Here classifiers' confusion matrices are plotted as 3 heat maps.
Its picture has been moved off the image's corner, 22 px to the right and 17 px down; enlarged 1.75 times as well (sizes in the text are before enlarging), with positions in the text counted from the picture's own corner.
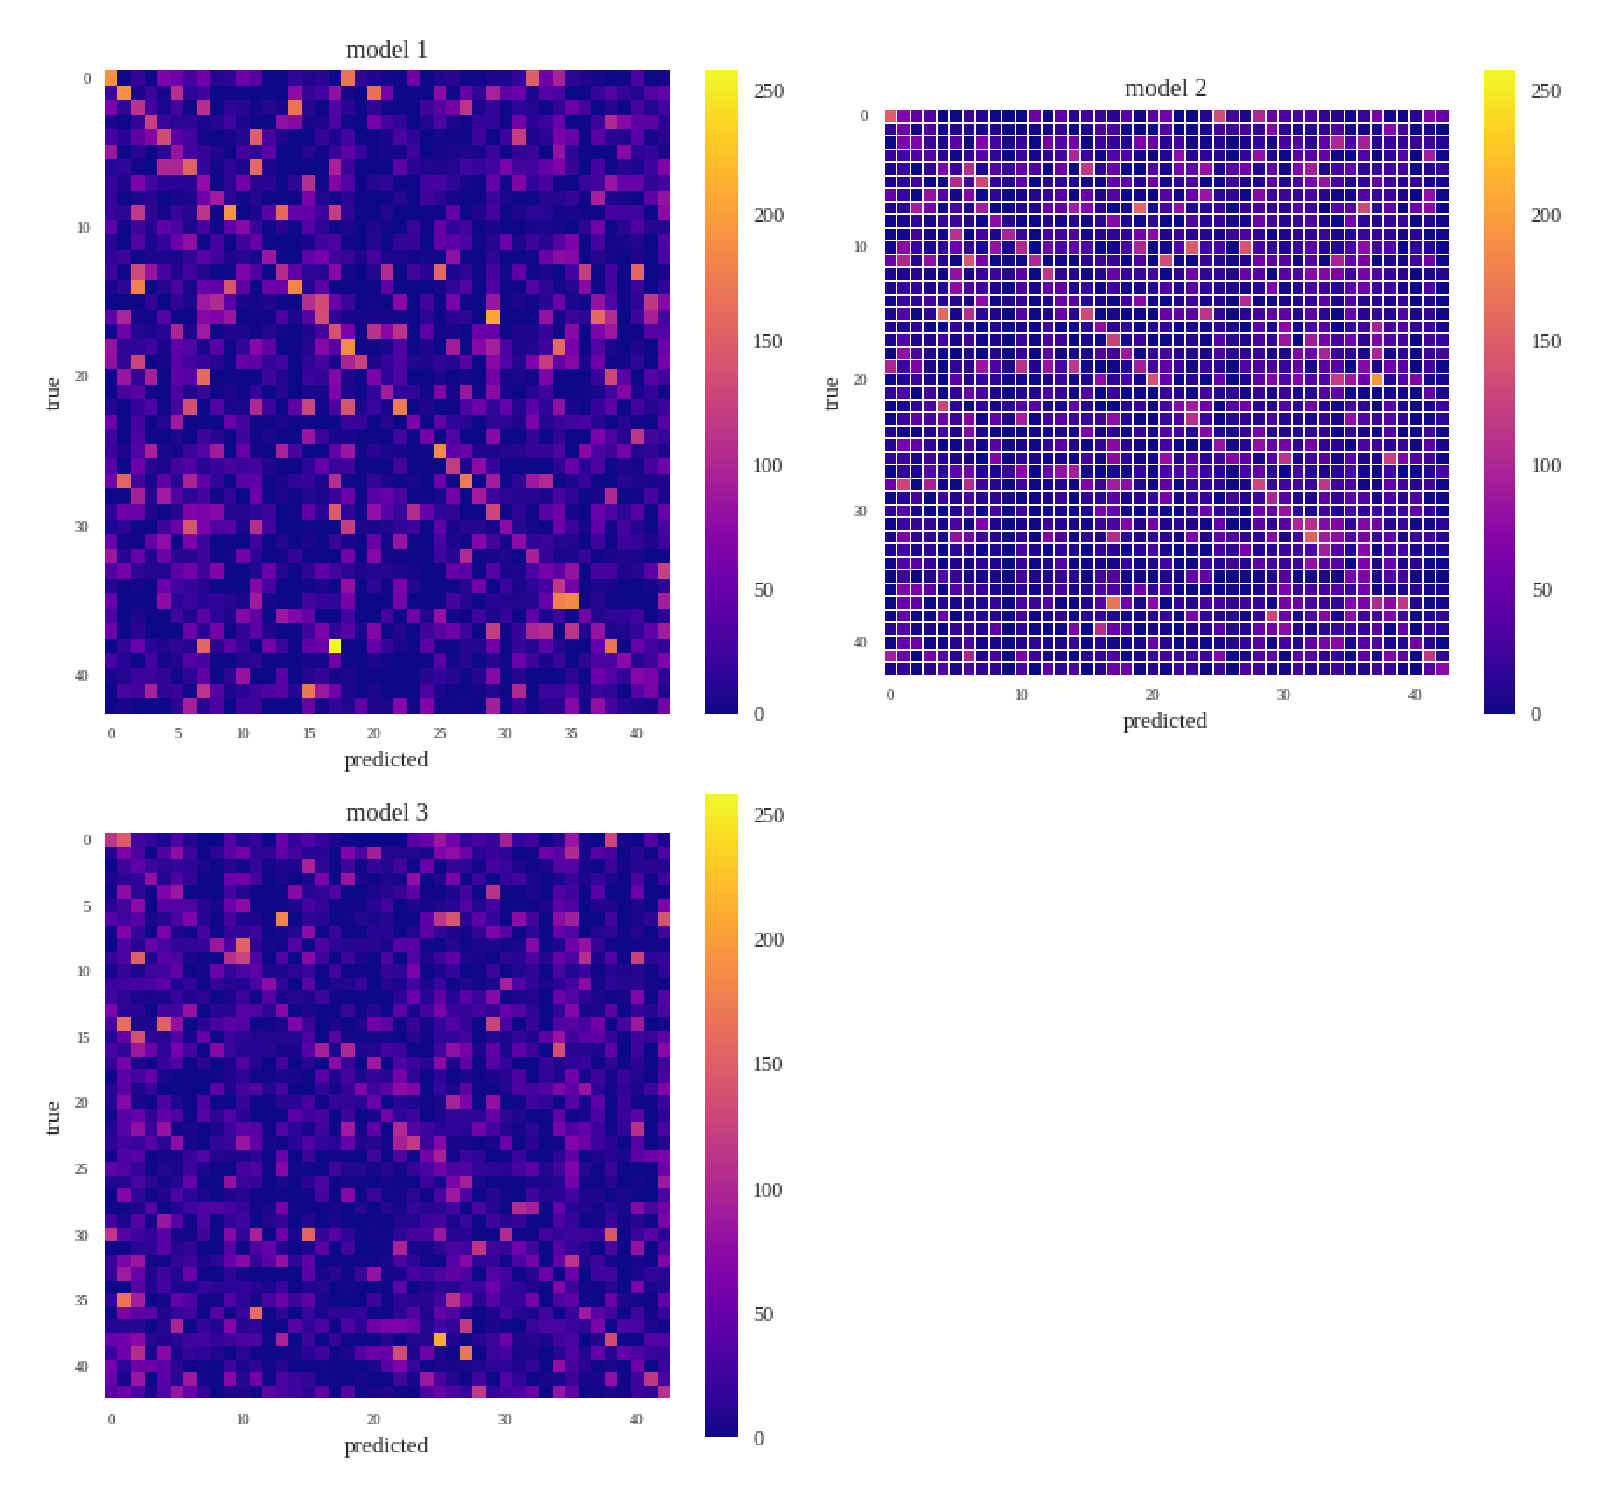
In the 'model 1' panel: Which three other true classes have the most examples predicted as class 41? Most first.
15, 16, 40
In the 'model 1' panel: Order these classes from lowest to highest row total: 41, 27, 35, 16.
35, 41, 27, 16
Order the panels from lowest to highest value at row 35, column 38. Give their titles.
model 1, model 2, model 3
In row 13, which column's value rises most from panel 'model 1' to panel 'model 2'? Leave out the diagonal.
5
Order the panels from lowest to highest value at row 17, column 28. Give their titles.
model 3, model 2, model 1
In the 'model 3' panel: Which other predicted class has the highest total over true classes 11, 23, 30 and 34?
15
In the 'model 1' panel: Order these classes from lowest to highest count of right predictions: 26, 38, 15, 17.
15, 26, 17, 38
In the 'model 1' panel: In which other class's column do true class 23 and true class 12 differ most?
5
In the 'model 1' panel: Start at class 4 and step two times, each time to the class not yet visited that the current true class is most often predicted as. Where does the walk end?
6
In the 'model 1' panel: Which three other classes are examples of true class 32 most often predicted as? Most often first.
27, 0, 20
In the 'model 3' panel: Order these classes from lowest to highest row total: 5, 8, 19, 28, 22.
5, 28, 8, 19, 22
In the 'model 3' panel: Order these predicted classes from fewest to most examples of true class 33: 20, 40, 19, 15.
40, 19, 15, 20
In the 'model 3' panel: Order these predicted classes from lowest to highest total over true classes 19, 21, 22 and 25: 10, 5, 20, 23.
5, 20, 10, 23
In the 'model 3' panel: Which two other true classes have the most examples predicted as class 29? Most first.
14, 4
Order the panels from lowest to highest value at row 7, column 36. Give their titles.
model 3, model 1, model 2
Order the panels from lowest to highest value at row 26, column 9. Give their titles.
model 2, model 1, model 3
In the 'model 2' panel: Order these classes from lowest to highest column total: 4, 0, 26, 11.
11, 26, 0, 4
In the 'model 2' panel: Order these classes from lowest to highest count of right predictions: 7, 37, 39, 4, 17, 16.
39, 4, 16, 7, 37, 17
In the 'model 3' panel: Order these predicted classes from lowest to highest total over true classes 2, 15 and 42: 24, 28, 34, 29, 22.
22, 29, 24, 28, 34
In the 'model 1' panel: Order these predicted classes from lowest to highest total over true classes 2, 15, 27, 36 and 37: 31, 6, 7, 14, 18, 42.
31, 18, 6, 42, 14, 7
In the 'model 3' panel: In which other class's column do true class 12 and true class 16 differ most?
18
